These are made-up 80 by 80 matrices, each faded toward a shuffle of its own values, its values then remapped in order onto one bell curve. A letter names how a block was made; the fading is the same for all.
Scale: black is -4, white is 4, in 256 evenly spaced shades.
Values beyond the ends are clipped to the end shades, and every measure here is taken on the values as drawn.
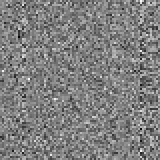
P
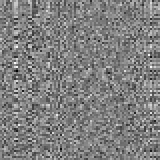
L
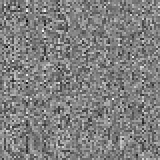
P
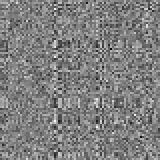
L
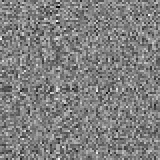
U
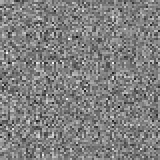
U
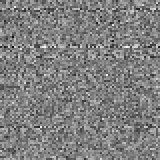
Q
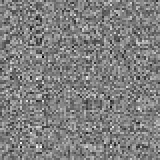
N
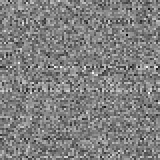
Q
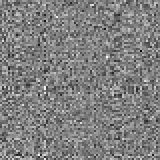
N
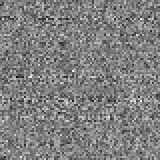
Q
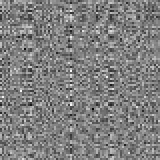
L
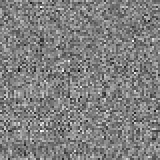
U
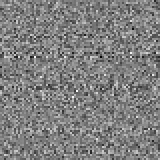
Q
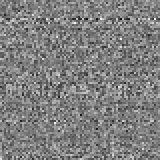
Q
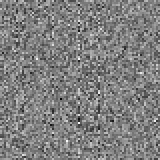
P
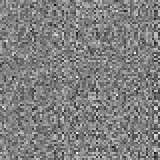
L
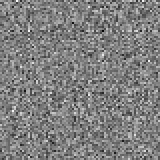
U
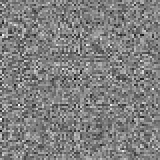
N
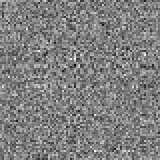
U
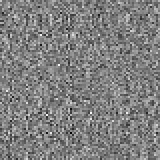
U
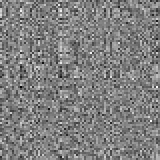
L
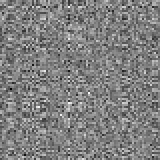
L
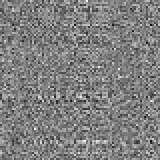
N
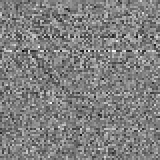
Q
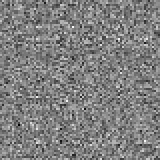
U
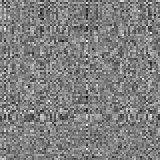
L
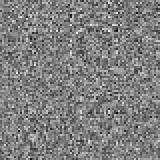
U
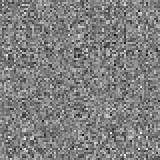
U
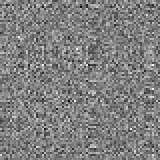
N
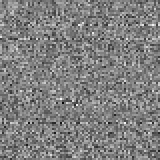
Q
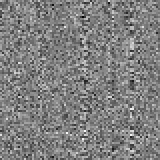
P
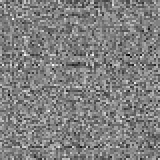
Q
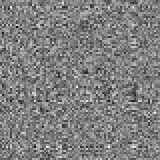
N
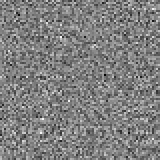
U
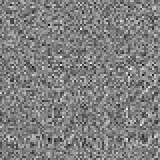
N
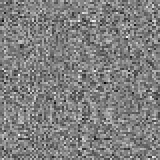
U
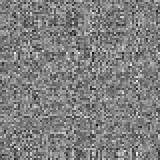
N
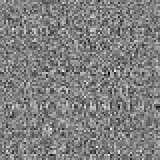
N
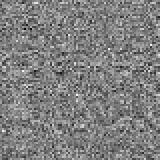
N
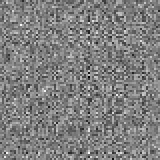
L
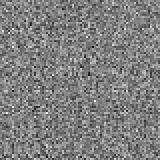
U
